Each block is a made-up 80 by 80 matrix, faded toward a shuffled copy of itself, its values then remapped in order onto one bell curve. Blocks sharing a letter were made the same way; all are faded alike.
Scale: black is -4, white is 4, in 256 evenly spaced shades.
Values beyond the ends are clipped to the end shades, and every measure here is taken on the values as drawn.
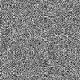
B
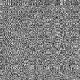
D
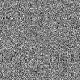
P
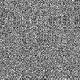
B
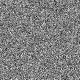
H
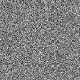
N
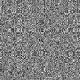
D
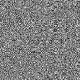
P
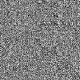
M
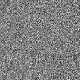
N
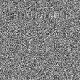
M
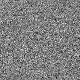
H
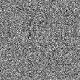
N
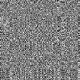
D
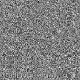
N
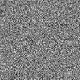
B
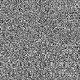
P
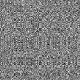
D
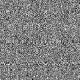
P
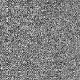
N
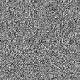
B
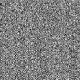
P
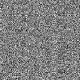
P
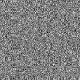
B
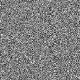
N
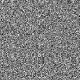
N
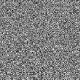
P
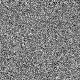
H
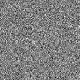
B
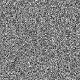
M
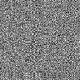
B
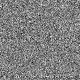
H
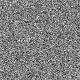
H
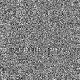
P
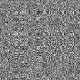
D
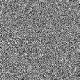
P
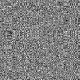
D
